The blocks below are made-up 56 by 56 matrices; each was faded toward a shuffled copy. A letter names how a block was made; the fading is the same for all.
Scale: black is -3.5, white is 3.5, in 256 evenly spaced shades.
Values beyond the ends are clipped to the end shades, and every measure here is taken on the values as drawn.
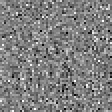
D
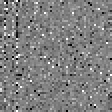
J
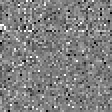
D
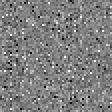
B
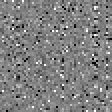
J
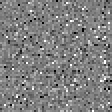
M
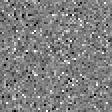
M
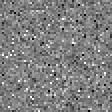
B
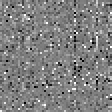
J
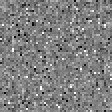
B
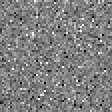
B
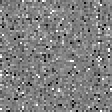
M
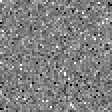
B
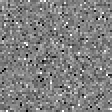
B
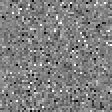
M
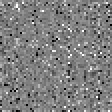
J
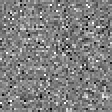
D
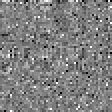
D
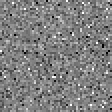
B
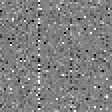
J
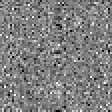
D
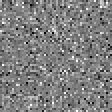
D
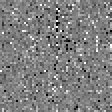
M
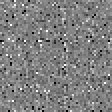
M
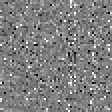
M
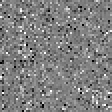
M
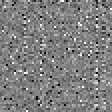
J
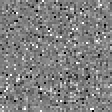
M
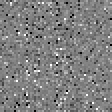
M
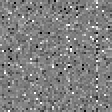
M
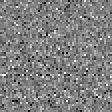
D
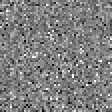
D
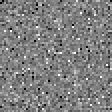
B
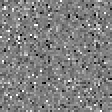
M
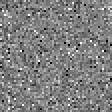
B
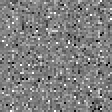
M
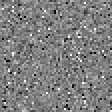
B
